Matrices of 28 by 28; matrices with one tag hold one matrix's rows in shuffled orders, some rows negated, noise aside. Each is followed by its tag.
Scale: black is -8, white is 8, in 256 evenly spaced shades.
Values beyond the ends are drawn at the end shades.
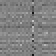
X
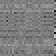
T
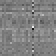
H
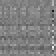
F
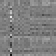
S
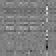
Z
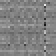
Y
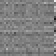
T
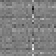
H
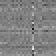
X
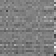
T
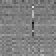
H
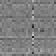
H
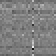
H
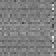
F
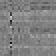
S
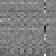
Y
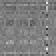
Z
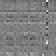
Z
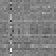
S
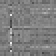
S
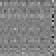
F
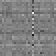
H
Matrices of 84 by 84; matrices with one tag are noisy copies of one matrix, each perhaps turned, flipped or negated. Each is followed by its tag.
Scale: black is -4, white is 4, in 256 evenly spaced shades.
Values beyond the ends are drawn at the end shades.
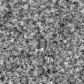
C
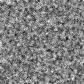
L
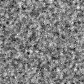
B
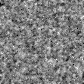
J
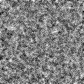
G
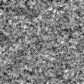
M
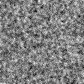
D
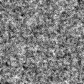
J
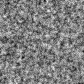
D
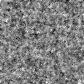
J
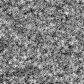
M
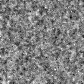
M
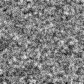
M
